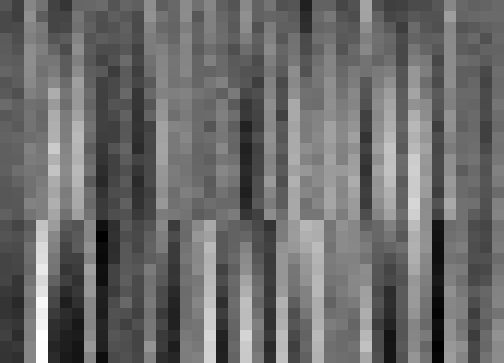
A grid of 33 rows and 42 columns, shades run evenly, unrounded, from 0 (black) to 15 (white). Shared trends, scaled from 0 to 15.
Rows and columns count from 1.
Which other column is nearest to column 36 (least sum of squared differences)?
30
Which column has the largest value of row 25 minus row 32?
5
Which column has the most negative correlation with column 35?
13
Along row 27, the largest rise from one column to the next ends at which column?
38
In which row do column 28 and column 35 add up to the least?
1
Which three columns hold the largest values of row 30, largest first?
4, 18, 21
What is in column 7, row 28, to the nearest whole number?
3
